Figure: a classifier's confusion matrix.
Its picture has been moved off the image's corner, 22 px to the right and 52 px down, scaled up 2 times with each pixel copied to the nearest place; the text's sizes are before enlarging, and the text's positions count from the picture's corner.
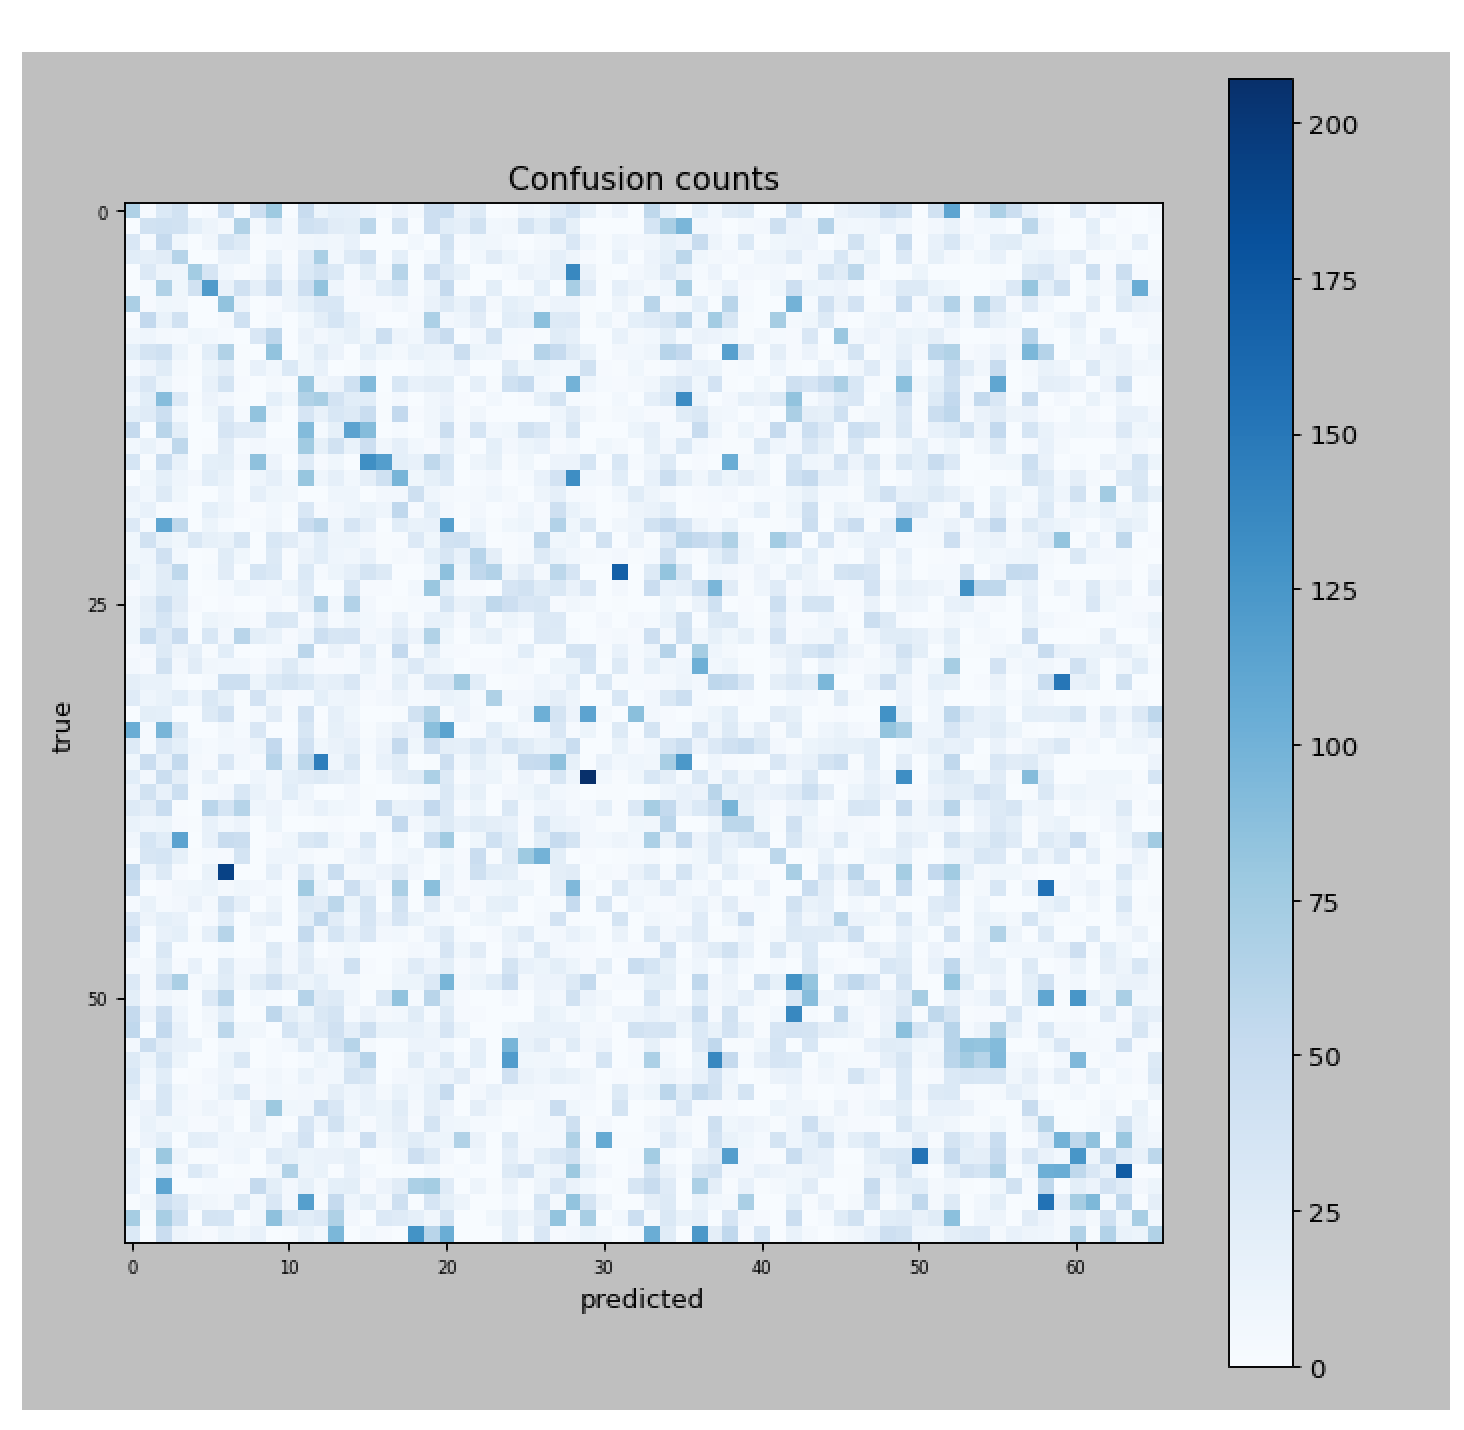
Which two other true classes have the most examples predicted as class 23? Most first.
31, 25
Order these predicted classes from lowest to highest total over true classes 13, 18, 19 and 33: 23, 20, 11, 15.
23, 15, 11, 20
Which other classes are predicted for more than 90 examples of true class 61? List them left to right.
58, 59, 63
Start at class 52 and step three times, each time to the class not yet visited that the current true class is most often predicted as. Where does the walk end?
6
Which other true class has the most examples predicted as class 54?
53
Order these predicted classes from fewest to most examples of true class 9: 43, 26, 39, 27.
43, 39, 27, 26
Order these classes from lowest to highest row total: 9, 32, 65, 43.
43, 32, 9, 65
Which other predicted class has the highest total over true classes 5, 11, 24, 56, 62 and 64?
2
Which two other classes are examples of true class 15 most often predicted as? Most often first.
11, 3
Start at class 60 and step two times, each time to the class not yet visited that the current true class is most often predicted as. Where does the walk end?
58
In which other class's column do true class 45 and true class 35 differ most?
12
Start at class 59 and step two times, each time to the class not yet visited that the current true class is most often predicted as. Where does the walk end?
44
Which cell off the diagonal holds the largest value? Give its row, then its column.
36, 29
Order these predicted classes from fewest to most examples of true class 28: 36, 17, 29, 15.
15, 29, 17, 36
